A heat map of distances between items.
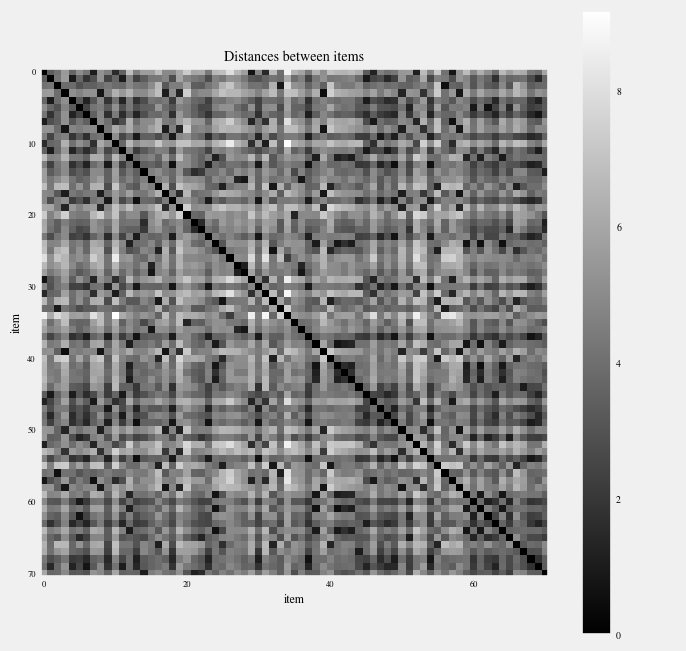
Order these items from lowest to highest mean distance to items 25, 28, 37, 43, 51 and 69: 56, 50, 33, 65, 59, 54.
54, 65, 59, 33, 56, 50
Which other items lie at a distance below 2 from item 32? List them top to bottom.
16, 25, 40, 55, 66
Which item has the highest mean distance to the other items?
34
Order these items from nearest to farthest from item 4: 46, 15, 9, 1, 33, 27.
1, 9, 46, 33, 15, 27
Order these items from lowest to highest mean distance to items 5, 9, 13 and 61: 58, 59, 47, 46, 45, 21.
47, 45, 59, 21, 46, 58
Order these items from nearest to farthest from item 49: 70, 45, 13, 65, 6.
13, 6, 45, 65, 70
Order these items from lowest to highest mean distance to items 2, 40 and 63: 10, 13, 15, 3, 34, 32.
13, 32, 15, 10, 3, 34
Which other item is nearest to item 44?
67
